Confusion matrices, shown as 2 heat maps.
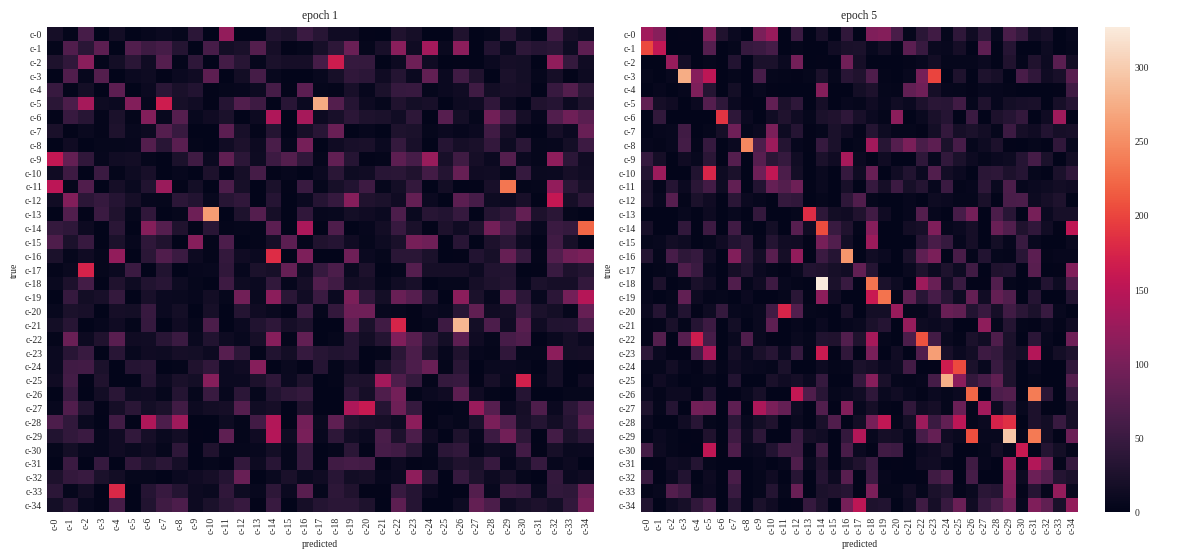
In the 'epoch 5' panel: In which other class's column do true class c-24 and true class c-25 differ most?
c-18
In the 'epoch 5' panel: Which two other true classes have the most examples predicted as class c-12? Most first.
c-26, c-16
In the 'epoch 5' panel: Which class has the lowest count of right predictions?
c-12
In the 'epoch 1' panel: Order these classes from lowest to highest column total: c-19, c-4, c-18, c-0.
c-0, c-4, c-18, c-19
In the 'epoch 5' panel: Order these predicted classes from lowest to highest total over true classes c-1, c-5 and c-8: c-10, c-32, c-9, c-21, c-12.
c-32, c-12, c-9, c-21, c-10
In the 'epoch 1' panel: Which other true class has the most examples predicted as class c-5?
c-1
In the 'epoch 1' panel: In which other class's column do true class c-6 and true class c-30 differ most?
c-14
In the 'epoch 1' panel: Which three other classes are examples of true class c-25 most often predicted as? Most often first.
c-30, c-21, c-10
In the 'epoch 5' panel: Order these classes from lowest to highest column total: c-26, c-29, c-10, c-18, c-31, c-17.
c-17, c-26, c-10, c-31, c-29, c-18
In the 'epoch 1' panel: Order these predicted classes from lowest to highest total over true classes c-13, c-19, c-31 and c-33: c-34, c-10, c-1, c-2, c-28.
c-2, c-28, c-1, c-34, c-10
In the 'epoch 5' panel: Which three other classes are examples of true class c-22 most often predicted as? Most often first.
c-4, c-18, c-34
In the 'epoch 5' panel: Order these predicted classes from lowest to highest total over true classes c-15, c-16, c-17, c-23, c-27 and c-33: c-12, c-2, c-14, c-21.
c-21, c-2, c-12, c-14
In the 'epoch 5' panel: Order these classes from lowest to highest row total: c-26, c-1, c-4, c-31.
c-4, c-31, c-1, c-26
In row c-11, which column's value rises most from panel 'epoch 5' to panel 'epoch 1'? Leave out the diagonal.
c-29
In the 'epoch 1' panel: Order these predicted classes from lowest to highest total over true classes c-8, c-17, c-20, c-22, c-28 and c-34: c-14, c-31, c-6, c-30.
c-31, c-30, c-6, c-14
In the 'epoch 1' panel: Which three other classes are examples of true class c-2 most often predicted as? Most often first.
c-18, c-32, c-23
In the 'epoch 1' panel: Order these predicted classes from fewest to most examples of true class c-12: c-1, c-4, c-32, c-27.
c-4, c-27, c-1, c-32
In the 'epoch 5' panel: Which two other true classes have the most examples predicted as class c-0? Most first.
c-1, c-5
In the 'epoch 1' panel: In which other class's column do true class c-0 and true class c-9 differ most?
c-24
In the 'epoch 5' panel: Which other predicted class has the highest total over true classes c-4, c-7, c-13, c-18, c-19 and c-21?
c-14
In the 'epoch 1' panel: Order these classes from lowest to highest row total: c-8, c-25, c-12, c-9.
c-8, c-25, c-12, c-9
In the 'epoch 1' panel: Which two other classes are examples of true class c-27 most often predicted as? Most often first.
c-20, c-19
